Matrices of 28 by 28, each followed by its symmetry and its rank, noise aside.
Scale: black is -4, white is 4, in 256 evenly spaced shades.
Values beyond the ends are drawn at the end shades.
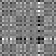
symmetric, rank one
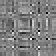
antisymmetric, rank two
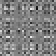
antisymmetric, rank two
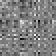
symmetric, rank two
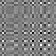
symmetric, rank one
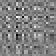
no symmetry, rank two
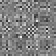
symmetric, rank three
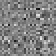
no symmetry, rank three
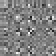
symmetric, rank three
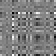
symmetric, rank one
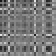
symmetric, rank one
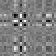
symmetric, rank one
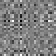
no symmetry, rank two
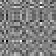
antisymmetric, rank two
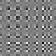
symmetric, rank one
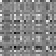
no symmetry, rank two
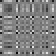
symmetric, rank one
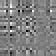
no symmetry, rank two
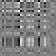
no symmetry, rank one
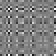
symmetric, rank one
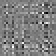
antisymmetric, rank two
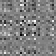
antisymmetric, rank two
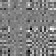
antisymmetric, rank two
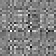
no symmetry, rank three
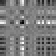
symmetric, rank one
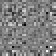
symmetric, rank three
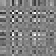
symmetric, rank one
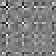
symmetric, rank two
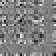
symmetric, rank three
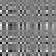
no symmetry, rank one
